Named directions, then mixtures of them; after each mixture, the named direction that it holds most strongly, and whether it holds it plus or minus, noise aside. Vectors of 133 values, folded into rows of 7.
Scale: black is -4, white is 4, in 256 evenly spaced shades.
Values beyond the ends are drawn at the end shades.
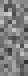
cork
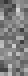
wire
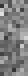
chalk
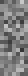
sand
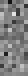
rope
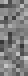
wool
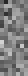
cork, minus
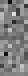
rope, plus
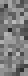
sand, minus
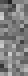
wire, plus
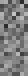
sand, minus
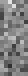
wire, minus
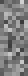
sand, plus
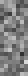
sand, minus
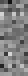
rope, plus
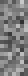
sand, plus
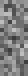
cork, plus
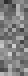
wire, plus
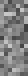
rope, plus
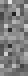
rope, minus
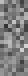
sand, minus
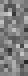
cork, plus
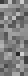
wool, minus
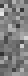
chalk, plus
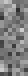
wire, minus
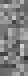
wool, minus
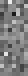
rope, minus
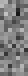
wire, minus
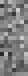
rope, minus
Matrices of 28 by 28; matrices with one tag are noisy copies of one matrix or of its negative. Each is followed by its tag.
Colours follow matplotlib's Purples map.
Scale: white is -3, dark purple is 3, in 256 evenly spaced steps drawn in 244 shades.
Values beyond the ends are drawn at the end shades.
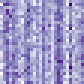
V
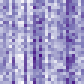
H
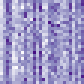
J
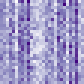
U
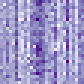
U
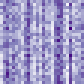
V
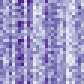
H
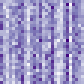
V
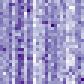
H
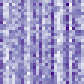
V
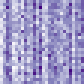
J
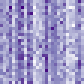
H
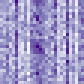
U
